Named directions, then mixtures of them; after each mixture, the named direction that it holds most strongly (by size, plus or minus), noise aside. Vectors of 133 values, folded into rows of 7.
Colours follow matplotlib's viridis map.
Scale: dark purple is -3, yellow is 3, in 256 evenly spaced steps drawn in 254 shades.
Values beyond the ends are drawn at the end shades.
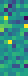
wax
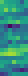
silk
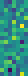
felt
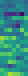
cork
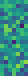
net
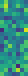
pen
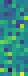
felt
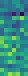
cork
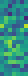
wax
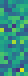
net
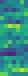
silk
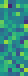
pen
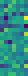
wax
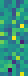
felt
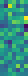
wax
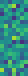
net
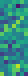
net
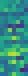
silk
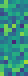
net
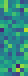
pen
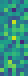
felt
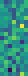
felt
